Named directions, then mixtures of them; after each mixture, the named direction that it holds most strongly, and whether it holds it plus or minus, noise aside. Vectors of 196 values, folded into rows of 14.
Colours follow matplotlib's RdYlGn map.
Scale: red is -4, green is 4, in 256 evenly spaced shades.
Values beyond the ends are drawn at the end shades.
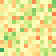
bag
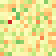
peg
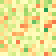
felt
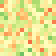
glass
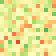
felt, plus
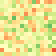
bag, minus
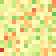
bag, minus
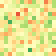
peg, minus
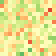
glass, plus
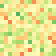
glass, minus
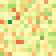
peg, minus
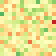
glass, plus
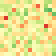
felt, plus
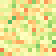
peg, minus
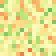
glass, minus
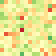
glass, plus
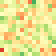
bag, minus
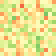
glass, minus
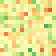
glass, plus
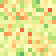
glass, plus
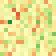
peg, minus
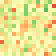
felt, plus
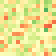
felt, plus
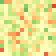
felt, plus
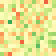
peg, minus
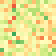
peg, plus
